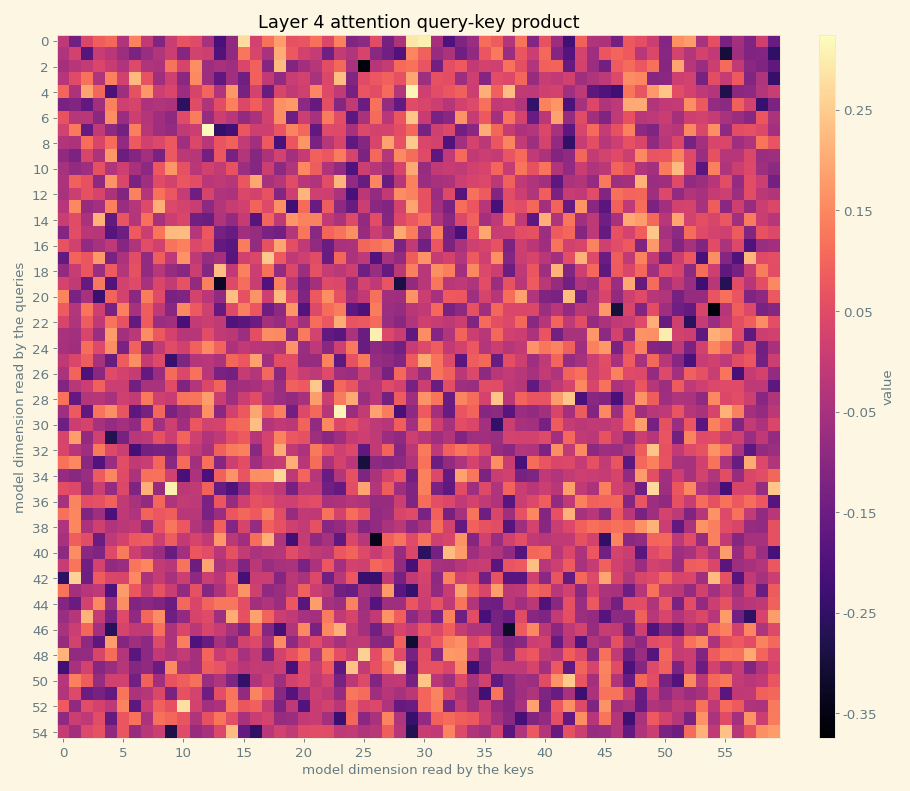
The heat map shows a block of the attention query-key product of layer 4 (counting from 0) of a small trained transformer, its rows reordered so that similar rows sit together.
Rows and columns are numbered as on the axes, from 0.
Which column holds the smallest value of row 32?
6
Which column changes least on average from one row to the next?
5
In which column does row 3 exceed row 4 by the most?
4
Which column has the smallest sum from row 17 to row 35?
28
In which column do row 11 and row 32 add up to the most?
48
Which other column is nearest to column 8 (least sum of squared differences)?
34
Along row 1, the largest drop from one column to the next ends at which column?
55
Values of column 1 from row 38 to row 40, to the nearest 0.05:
0.15 0.1 0.15
